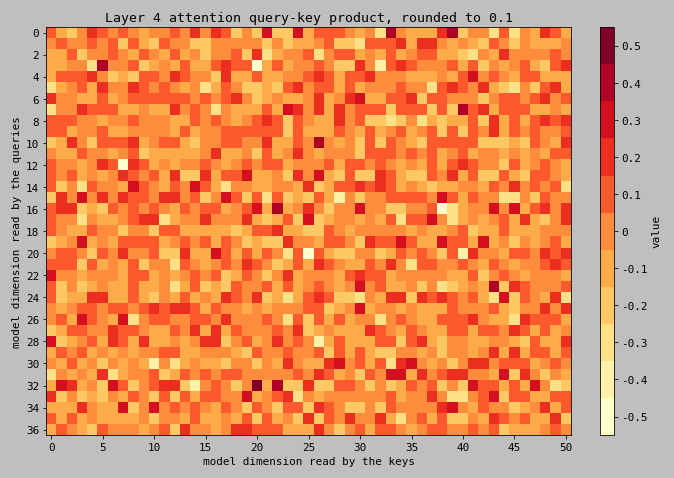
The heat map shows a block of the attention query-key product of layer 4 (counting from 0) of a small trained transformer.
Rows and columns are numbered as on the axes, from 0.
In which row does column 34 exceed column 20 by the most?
3
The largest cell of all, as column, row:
20, 32
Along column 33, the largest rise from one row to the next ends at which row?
31
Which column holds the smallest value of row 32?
14
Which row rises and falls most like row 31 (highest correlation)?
24
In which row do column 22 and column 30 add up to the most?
16
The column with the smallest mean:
23
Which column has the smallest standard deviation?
2
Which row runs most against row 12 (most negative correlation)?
34
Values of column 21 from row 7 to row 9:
0.1 0.2 0.1
